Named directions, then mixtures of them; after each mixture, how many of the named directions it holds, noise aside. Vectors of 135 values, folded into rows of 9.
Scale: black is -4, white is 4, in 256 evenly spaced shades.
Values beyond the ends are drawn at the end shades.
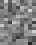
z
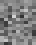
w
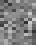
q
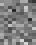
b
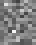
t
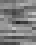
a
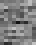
two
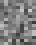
four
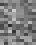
four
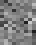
one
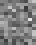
four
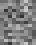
four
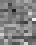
four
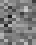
four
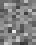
two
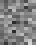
four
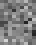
three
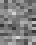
two
